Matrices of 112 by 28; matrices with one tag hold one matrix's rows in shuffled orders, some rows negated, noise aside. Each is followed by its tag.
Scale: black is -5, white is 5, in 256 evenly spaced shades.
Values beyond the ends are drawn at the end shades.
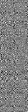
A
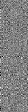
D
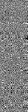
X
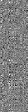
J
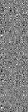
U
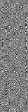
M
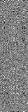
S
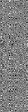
J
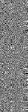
X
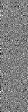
D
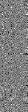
X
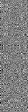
D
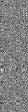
U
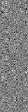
M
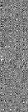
U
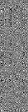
U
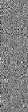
D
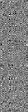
J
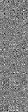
S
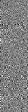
D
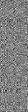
A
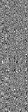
M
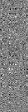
J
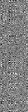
J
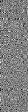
D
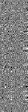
X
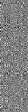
D
